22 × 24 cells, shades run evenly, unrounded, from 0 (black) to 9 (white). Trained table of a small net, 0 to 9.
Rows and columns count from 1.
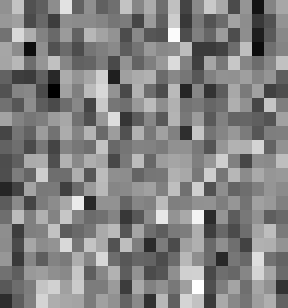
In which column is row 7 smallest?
5
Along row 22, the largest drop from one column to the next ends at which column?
18
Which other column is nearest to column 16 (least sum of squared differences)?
4
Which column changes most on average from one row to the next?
8
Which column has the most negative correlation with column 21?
3
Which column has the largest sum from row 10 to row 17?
17
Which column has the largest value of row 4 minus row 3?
16
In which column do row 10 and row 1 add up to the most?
6
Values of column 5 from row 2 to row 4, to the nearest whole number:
2 4 3
